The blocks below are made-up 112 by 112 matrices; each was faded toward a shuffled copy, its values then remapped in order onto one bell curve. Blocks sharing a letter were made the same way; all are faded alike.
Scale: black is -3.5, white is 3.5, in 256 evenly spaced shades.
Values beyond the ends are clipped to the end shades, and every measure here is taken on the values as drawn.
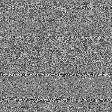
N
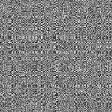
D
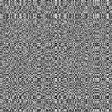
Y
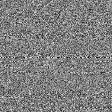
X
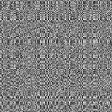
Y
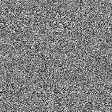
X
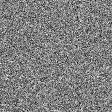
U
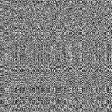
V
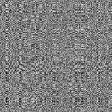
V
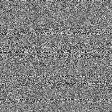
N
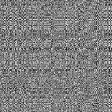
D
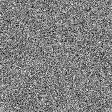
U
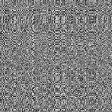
D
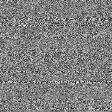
N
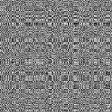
Y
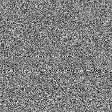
X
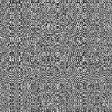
D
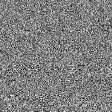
X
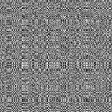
Y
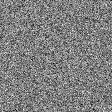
U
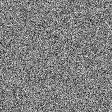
U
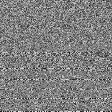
N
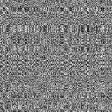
V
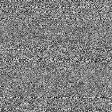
N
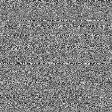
N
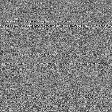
N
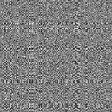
D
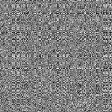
D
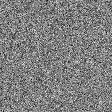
U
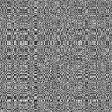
Y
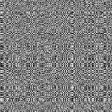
Y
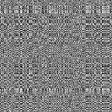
Y
